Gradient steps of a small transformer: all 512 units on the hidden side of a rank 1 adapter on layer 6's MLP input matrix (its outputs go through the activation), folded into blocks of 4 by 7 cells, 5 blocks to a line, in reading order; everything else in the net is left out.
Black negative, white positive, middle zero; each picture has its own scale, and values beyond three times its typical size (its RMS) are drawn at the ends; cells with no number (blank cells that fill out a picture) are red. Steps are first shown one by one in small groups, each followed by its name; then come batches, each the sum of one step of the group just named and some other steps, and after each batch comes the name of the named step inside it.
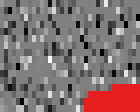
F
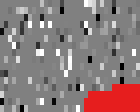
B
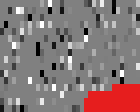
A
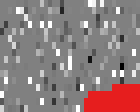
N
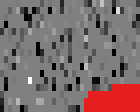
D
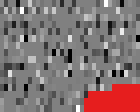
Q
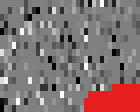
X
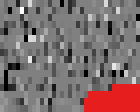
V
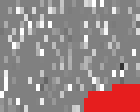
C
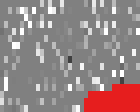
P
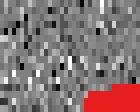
X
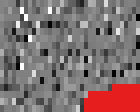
V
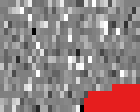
C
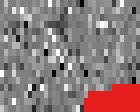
P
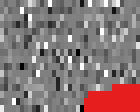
Q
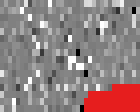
C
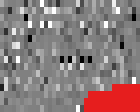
P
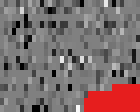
Q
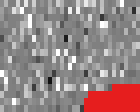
C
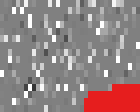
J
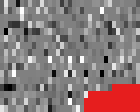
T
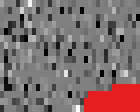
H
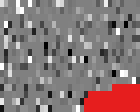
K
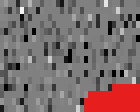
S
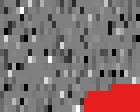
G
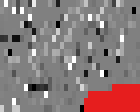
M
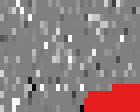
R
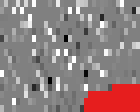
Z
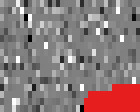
R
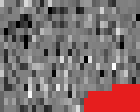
H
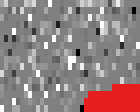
M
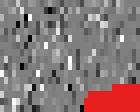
R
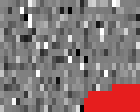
H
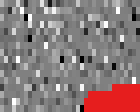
R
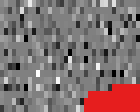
S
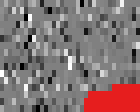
Z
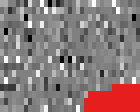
T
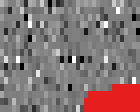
Z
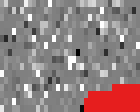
M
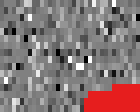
G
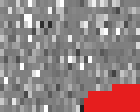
K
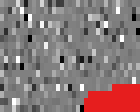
R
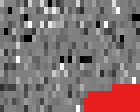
H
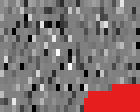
Z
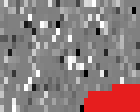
M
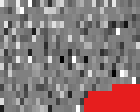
K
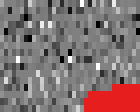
H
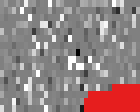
Z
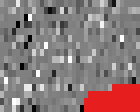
R
